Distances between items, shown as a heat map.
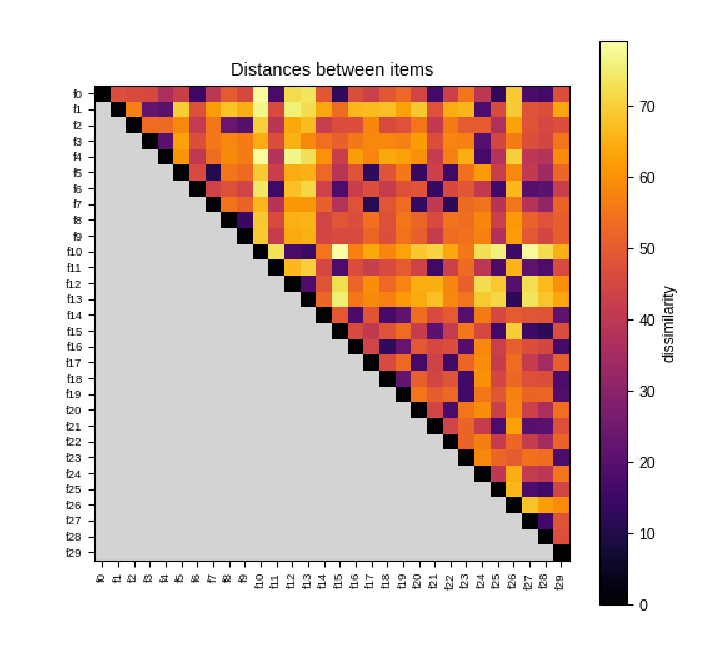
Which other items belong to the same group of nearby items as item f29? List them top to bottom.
f14, f16, f18, f19, f23
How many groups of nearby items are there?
6
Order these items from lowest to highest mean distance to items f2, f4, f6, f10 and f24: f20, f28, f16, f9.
f28, f9, f16, f20
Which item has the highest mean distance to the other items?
f10
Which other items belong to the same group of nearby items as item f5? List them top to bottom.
f7, f17, f20, f22
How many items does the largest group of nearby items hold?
8
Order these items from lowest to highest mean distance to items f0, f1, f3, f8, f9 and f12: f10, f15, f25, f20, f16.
f25, f15, f16, f20, f10
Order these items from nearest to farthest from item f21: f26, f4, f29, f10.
f4, f29, f26, f10
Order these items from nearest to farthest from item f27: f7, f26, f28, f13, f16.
f28, f7, f16, f26, f13
